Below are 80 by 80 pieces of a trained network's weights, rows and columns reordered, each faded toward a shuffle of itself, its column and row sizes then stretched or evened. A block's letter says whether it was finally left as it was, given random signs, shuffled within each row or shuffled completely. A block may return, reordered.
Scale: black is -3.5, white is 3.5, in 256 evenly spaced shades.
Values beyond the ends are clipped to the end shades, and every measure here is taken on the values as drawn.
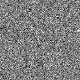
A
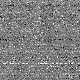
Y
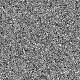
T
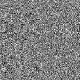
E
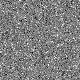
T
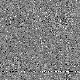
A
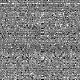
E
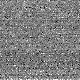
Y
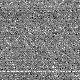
Y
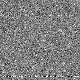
Y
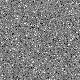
T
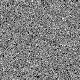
Y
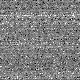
Y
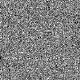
A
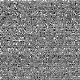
E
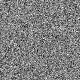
T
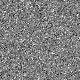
T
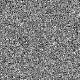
A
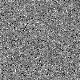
Y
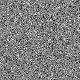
Y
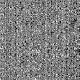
E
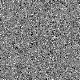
A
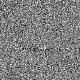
Y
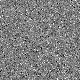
T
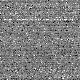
Y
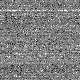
Y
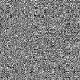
E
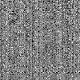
E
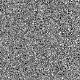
A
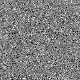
Y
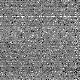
E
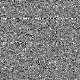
E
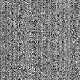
E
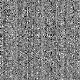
E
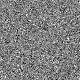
T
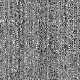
E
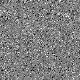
A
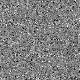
Y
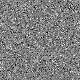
Y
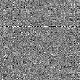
E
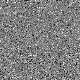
Y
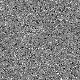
Y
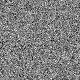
T
